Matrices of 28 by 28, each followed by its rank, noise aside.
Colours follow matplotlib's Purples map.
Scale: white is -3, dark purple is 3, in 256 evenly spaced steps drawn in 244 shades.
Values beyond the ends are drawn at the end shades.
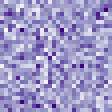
eight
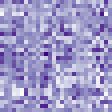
four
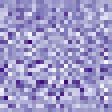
four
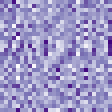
four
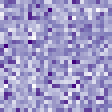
six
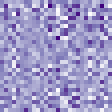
four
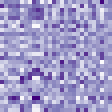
three
